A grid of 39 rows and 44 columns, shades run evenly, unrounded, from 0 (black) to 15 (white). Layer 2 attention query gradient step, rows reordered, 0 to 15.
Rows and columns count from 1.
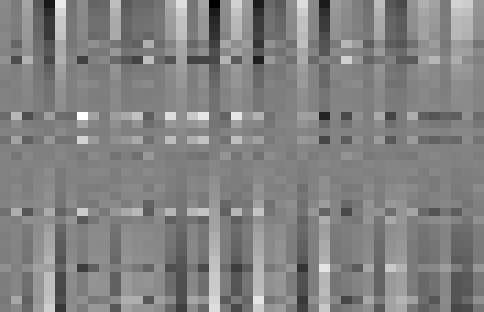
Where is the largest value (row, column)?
15, 8
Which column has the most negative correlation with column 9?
44
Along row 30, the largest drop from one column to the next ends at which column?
6
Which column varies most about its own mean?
20
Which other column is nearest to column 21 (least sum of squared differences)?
32
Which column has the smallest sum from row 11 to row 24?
30
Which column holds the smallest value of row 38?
28
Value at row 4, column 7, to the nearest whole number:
7
